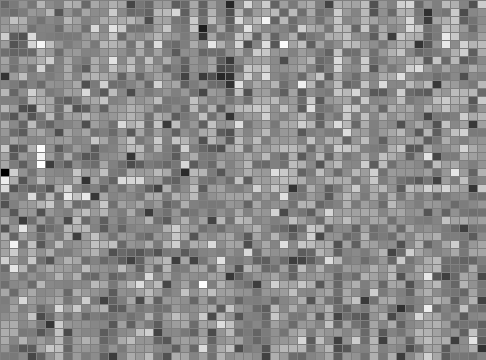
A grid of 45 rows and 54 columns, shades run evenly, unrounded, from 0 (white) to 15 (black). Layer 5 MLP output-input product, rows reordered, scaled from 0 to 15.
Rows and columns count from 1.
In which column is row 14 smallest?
35
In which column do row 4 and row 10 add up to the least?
28
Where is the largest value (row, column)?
22, 1
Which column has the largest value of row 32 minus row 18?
18
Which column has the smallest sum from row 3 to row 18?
30
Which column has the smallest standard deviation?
9
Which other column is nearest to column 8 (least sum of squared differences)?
29
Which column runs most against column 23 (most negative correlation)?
38
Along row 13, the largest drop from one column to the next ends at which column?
54
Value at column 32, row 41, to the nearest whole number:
7
